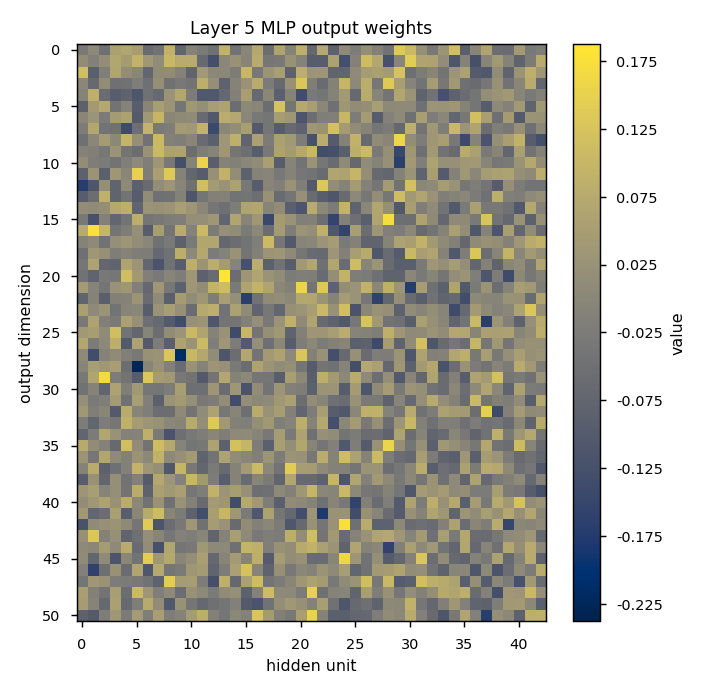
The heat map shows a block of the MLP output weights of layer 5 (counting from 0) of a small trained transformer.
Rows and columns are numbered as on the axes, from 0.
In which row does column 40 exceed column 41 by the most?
8
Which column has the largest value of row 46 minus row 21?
30
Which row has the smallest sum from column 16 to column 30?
41
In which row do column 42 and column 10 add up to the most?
25
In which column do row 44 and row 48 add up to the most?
21
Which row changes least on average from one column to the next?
17
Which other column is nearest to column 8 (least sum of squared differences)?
32
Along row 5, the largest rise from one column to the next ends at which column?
18
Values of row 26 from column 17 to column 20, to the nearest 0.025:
-0.05 0 -0.1 -0.025
